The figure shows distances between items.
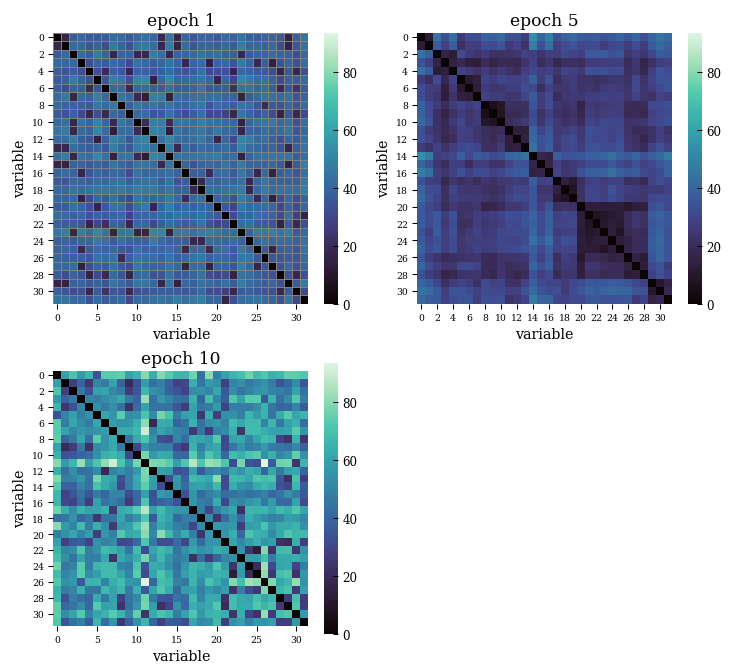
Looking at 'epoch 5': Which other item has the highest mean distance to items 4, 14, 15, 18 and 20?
0
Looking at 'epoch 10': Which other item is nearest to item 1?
9
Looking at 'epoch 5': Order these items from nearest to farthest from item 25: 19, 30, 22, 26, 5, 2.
22, 26, 5, 19, 2, 30
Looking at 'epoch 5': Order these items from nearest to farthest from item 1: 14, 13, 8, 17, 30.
13, 17, 8, 30, 14
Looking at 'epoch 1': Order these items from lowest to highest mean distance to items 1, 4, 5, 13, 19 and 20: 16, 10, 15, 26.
15, 16, 26, 10
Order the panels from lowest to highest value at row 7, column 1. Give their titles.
epoch 5, epoch 1, epoch 10
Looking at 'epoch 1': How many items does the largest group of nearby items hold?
6
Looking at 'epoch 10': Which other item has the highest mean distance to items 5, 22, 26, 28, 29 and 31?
11
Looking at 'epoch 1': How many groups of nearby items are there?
8
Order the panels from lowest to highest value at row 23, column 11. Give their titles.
epoch 1, epoch 5, epoch 10
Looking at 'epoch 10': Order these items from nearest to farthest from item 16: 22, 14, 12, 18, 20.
12, 14, 18, 22, 20
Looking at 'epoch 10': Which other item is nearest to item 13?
29
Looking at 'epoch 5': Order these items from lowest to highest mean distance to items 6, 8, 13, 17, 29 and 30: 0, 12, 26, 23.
12, 26, 23, 0
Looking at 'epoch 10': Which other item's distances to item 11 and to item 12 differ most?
6
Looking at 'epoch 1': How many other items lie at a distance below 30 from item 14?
5
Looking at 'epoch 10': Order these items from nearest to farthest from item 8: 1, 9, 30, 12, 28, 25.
28, 1, 9, 12, 25, 30
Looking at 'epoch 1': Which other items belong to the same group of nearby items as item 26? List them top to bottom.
8
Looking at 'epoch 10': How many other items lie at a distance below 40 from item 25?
5
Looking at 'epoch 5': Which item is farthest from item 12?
14
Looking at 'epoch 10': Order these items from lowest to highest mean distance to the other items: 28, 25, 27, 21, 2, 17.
21, 2, 28, 27, 25, 17
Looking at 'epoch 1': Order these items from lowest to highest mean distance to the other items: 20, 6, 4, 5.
4, 6, 20, 5
